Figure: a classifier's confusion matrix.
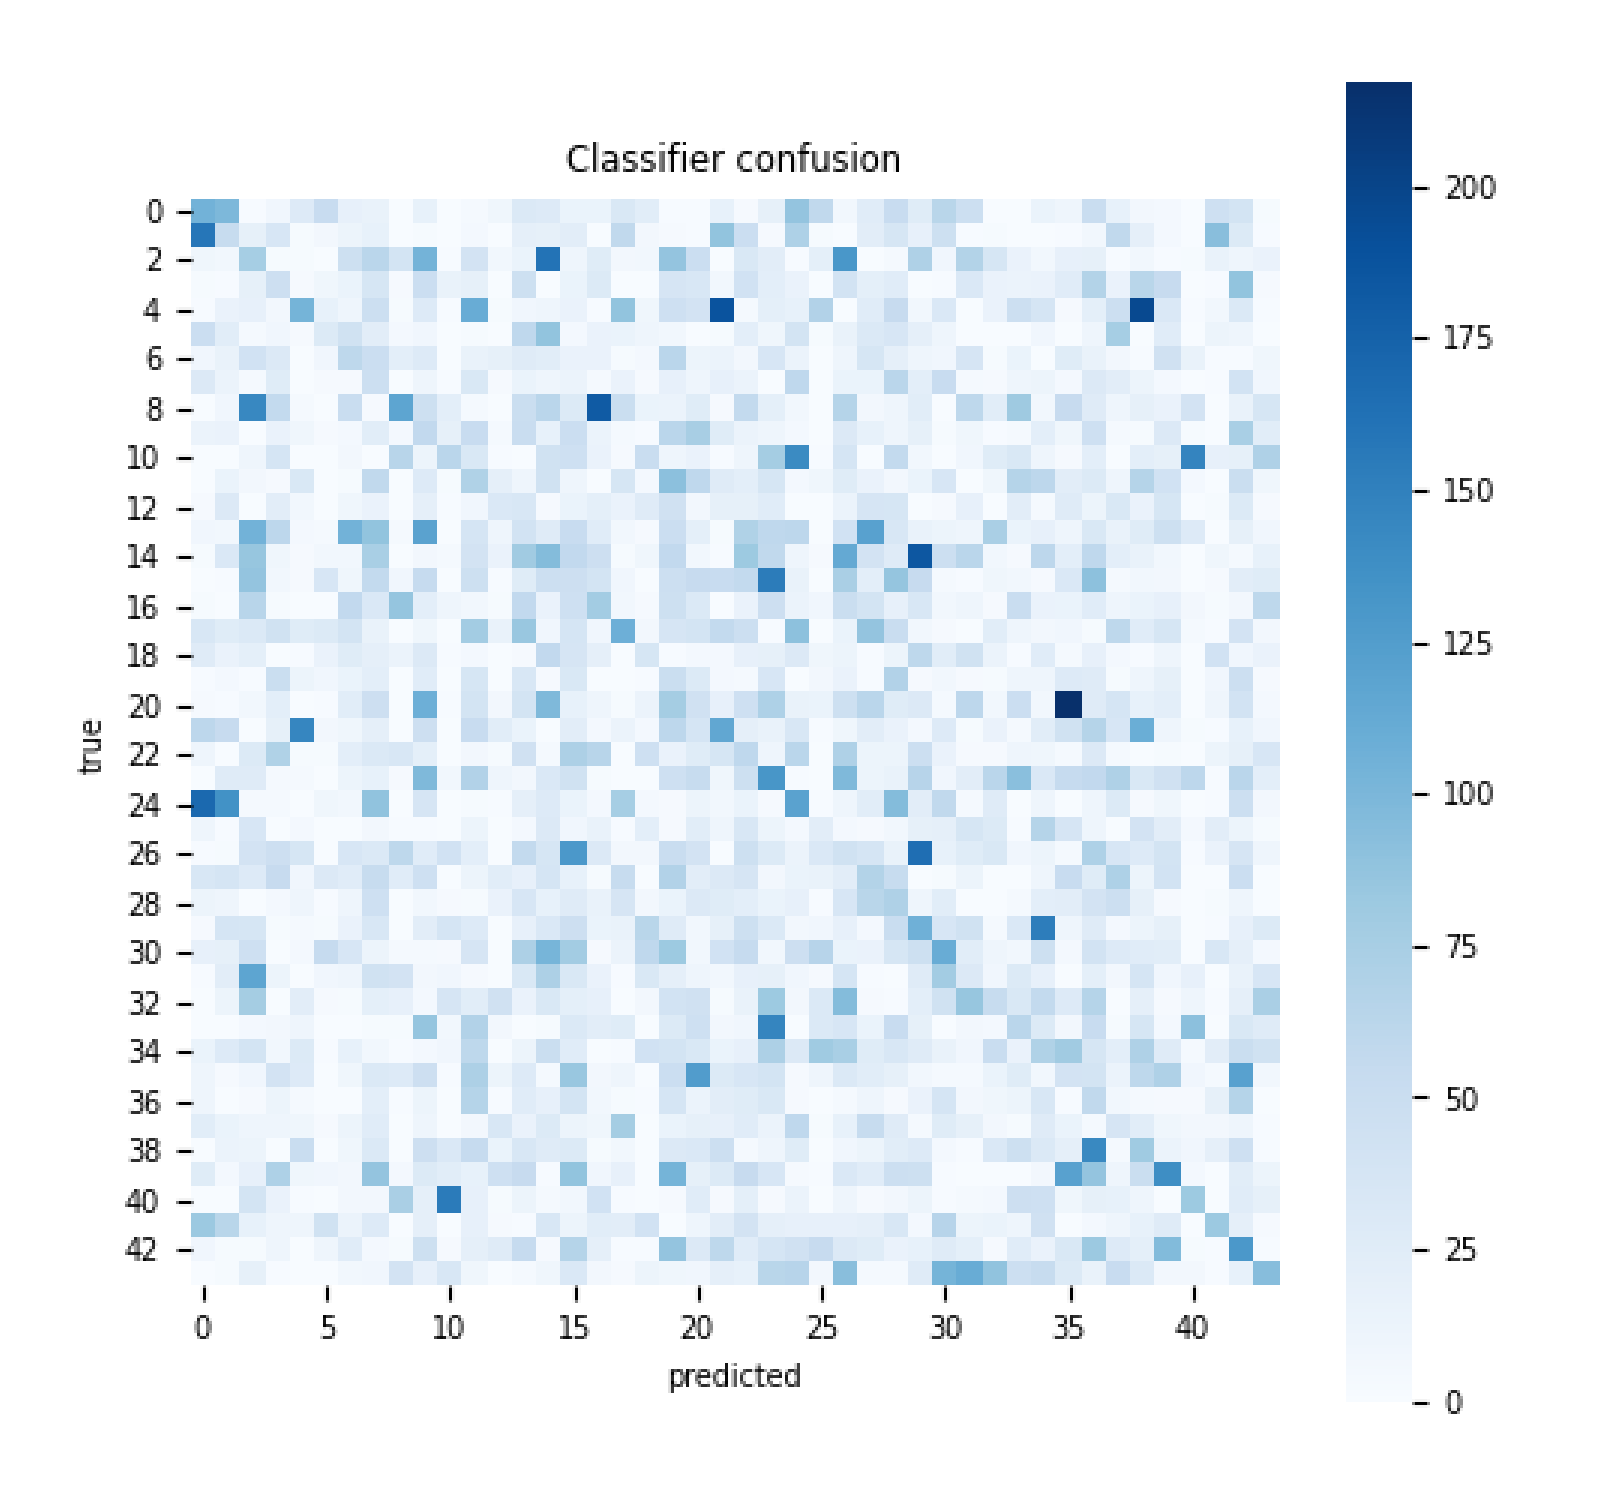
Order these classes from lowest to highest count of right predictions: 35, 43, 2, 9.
35, 9, 2, 43
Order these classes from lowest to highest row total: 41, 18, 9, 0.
18, 9, 41, 0
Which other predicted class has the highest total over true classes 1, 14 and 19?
29
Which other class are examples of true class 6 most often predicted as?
19
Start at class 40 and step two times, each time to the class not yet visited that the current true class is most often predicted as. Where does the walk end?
24
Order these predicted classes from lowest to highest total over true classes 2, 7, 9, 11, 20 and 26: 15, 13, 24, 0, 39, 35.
0, 24, 39, 13, 15, 35
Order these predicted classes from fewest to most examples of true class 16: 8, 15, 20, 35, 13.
35, 20, 15, 13, 8
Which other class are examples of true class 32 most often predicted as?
26
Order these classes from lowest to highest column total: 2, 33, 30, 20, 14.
33, 30, 20, 2, 14
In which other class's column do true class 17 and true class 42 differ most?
36
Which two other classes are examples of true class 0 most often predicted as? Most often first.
1, 24
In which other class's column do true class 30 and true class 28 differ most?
14
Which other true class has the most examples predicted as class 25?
34
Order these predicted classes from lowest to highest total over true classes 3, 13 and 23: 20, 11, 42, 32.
20, 11, 32, 42
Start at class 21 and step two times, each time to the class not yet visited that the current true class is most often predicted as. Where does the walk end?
38
